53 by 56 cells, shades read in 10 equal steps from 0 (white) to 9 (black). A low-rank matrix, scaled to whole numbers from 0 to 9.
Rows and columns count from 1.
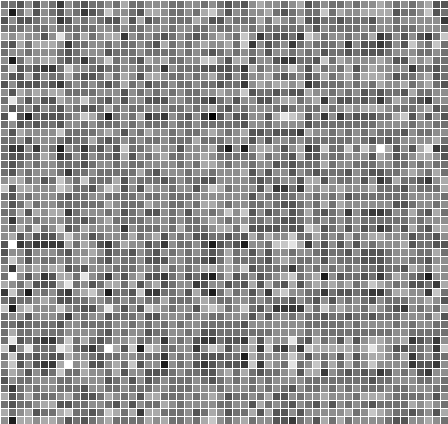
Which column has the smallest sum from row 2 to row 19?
54
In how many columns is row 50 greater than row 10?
10
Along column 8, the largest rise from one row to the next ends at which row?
45
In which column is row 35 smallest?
2
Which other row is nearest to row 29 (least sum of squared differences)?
12
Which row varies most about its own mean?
44
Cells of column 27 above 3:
37
